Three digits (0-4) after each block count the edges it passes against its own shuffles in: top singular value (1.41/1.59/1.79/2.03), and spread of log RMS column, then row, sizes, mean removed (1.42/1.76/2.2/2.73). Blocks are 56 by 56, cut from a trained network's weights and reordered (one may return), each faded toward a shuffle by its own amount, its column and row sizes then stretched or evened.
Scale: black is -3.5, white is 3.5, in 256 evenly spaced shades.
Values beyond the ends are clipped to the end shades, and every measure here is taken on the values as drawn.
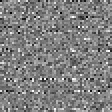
1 0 4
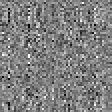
3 3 1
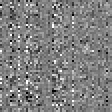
0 4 2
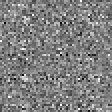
0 2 3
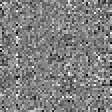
1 3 1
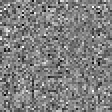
1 3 0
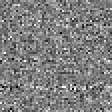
0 0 3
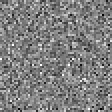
0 0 2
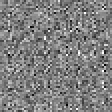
4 3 1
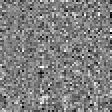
2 3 2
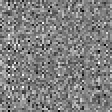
3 3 0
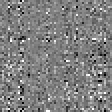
1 4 2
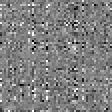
1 4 3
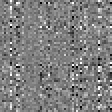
4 4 3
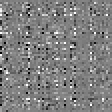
1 4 4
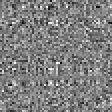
4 1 3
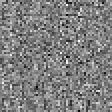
1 2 0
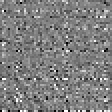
1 2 4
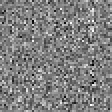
2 2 1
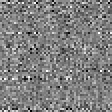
4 0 4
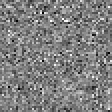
1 1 2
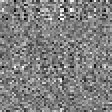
4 2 3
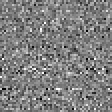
1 0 3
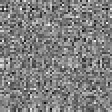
3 1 2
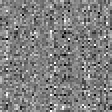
4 4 2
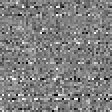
1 1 4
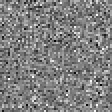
0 1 0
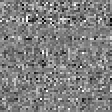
1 1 4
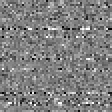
1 0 4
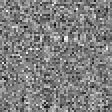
2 0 0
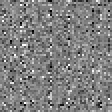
0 4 2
